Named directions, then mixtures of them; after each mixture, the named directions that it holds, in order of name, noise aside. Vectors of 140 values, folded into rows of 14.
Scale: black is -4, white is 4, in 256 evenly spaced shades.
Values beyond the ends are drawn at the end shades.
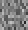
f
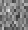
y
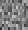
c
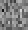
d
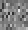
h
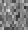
y.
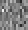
c, d, f.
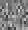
c, f, h.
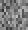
d, h.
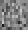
c, d.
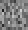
c, d.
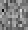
d.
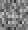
d, f.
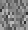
f, h.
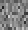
c, f, h.
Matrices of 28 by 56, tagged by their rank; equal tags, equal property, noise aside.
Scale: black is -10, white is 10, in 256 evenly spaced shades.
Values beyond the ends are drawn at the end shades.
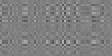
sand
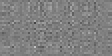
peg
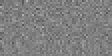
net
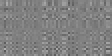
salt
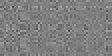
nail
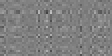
salt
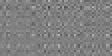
salt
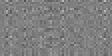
peg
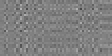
salt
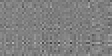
peg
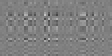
sand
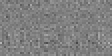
net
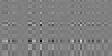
sand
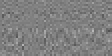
nail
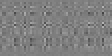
salt
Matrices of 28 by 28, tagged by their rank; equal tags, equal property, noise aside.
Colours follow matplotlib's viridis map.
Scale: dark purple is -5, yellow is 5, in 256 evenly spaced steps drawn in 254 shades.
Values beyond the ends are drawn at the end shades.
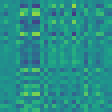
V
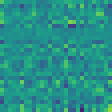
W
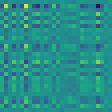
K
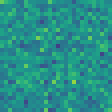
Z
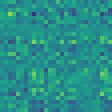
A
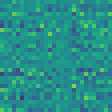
W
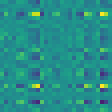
K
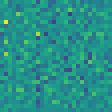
Z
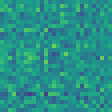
W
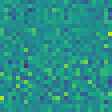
Z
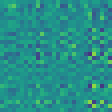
A
